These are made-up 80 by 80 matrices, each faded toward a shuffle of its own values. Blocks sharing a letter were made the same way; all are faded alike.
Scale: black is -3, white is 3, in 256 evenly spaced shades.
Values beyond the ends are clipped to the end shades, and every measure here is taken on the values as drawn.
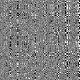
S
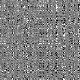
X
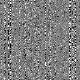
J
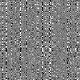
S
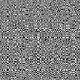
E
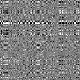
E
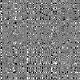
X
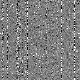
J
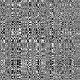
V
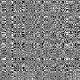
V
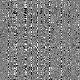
S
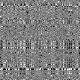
E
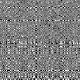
E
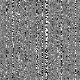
J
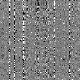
S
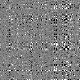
X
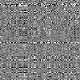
E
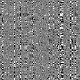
S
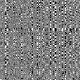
S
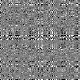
E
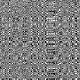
V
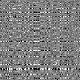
E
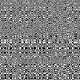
E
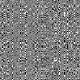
S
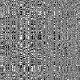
S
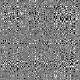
X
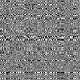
E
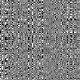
S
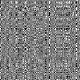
V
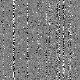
J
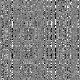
S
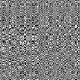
V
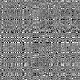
E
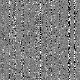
J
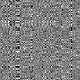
V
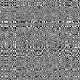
E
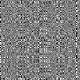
V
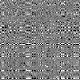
E
